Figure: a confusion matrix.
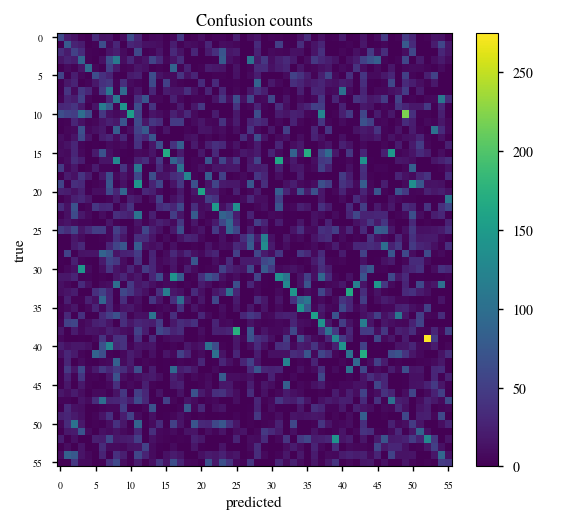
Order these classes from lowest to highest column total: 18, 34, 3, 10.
18, 10, 34, 3
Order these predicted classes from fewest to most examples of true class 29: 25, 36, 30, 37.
25, 36, 37, 30
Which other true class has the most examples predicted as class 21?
40
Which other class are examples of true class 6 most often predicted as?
28
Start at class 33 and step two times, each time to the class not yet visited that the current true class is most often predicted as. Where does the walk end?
43
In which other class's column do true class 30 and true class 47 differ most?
3
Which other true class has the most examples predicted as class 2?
50
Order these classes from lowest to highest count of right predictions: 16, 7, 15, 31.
16, 7, 31, 15
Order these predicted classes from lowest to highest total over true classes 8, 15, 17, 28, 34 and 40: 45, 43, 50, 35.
45, 50, 43, 35
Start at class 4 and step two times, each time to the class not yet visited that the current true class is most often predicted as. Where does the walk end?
31
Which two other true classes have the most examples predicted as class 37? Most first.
10, 31
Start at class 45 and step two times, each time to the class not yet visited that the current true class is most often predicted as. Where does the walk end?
42
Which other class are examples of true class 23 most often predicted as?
11
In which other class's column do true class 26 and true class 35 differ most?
34
